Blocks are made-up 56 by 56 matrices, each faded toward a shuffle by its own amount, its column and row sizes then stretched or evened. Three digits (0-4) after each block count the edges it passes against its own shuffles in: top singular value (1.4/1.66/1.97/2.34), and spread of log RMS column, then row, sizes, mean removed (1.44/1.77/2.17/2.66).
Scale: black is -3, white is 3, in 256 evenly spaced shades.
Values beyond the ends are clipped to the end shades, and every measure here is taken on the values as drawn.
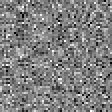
3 1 0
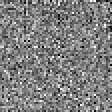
1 0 1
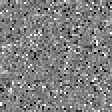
1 0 0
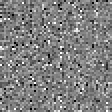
0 2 0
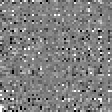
0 4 4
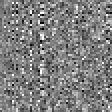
3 4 0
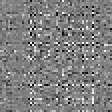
4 4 4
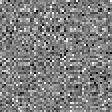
4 0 1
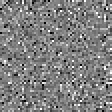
2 2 0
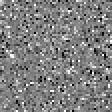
1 0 0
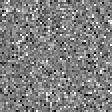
0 0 0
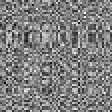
4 3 0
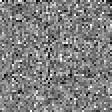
1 2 2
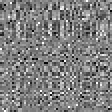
4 0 1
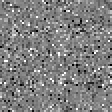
0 0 1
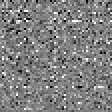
1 3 3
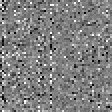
2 3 0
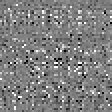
3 1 3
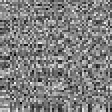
4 1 1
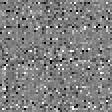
1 1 4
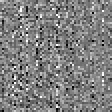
0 4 0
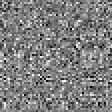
3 1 3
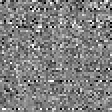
0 1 4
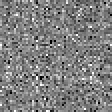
2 2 0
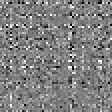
3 3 4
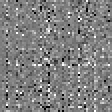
2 4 2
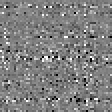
0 2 4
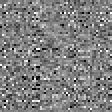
3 1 4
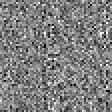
2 2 0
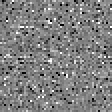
1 0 1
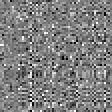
4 3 1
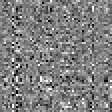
3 4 1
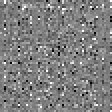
0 4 1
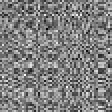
4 2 1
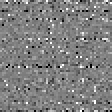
1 1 4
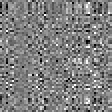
4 4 1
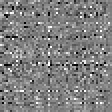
2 3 4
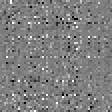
2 3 3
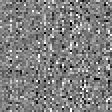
2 4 0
